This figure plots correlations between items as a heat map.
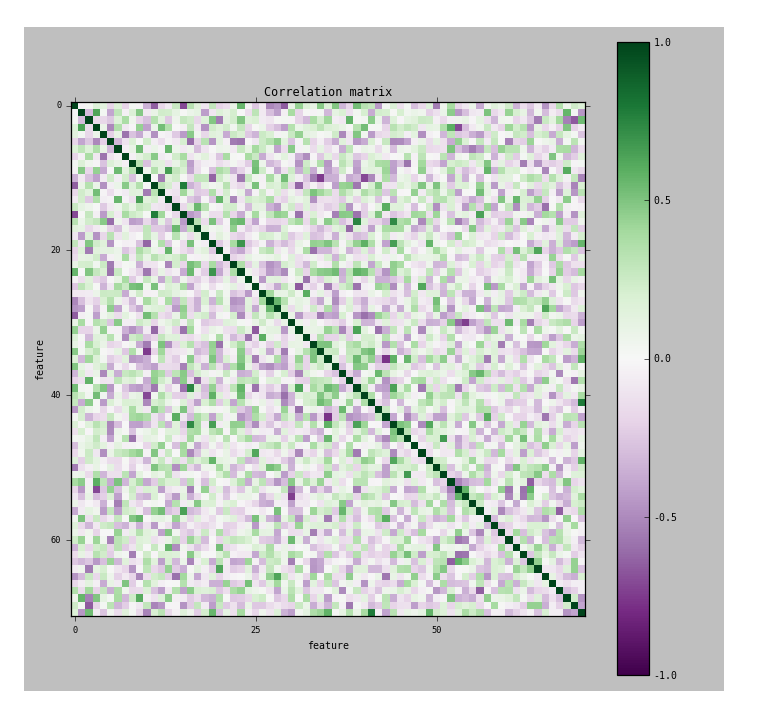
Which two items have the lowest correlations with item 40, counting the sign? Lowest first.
10, 29
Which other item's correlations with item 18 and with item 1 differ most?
3
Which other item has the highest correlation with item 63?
53
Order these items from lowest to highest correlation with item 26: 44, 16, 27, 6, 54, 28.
54, 44, 16, 28, 6, 27
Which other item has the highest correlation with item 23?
19
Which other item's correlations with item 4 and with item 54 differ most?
30
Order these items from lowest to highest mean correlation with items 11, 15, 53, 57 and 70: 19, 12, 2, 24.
24, 19, 12, 2
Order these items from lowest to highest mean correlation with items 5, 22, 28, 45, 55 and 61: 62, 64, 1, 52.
52, 1, 62, 64
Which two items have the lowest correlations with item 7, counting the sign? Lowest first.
4, 32
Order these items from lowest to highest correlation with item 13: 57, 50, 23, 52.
23, 57, 52, 50
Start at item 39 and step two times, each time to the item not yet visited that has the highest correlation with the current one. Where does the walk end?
44
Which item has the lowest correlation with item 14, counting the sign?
65
